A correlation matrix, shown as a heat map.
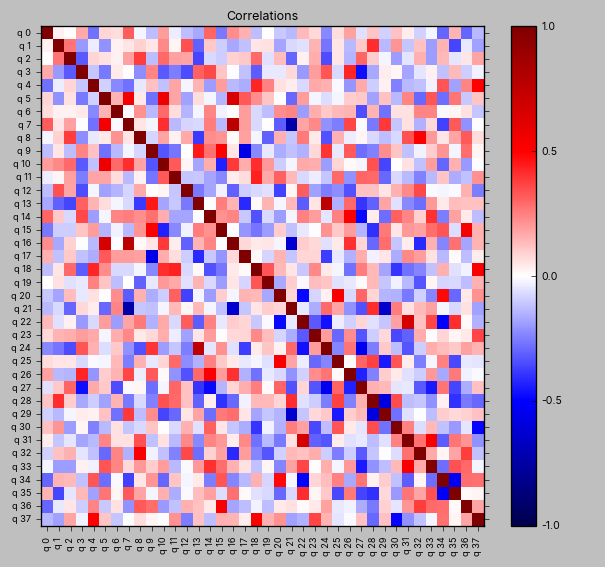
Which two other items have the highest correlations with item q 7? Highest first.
q 16, q 5
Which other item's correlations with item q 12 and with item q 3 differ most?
q 26
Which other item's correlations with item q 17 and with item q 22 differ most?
q 20
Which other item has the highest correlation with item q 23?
q 37
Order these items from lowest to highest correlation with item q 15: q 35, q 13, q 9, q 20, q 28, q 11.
q 28, q 11, q 35, q 20, q 13, q 9
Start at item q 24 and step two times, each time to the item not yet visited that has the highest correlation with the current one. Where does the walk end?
q 9
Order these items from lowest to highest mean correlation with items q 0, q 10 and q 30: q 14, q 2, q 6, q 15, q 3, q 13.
q 15, q 13, q 3, q 2, q 6, q 14
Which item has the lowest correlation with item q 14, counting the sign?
q 27
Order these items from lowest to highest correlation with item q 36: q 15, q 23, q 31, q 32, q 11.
q 11, q 23, q 31, q 32, q 15
